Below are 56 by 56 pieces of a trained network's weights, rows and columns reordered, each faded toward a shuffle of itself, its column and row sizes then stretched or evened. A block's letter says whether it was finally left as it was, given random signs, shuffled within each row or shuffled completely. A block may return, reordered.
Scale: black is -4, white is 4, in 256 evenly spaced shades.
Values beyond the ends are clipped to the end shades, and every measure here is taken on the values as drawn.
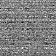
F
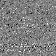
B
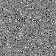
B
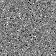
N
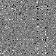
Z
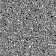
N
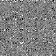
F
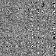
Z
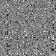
F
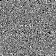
B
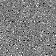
B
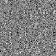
F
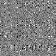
F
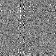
Z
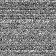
B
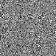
Z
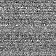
B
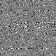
B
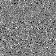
B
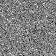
N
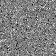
N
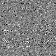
B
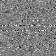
B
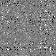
Z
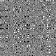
F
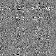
Z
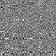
F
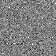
B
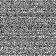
B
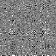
F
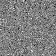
N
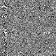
Z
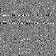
F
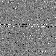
B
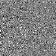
Z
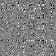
F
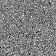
N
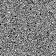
N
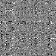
F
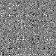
Z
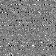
B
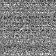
F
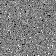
N
